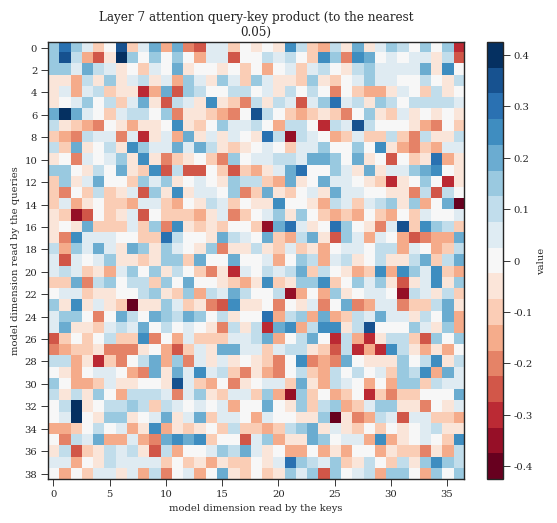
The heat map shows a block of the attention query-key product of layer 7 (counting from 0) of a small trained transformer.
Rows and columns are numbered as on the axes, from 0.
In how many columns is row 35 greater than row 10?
17
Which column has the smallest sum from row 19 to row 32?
3
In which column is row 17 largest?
10
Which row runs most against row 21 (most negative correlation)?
16
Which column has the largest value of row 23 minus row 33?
25
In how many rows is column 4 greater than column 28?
20
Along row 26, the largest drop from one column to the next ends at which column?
9
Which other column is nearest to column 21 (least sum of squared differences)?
31
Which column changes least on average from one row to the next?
18
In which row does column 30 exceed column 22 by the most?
5
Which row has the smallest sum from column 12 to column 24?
23
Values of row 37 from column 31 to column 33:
0.1 -0.05 0.15
